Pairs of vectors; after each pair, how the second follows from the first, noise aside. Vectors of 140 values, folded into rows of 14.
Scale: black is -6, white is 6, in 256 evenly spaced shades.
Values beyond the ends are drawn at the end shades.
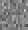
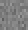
reversed, negated, shrunk.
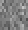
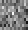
wrapped around, negated, scaled up.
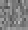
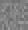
reversed, negated, shrunk.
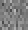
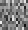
reversed, scaled up.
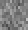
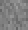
reversed, negated, shrunk.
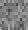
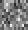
reversed, negated, scaled up.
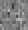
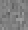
shrunk.
